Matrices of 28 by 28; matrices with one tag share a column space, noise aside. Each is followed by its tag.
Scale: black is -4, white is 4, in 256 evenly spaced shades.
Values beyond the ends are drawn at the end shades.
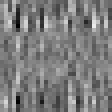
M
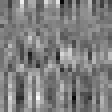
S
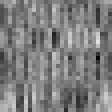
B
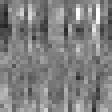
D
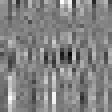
S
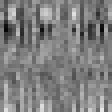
D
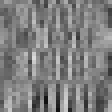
B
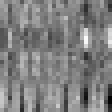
B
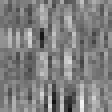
B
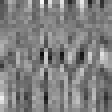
S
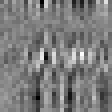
S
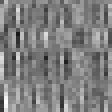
B
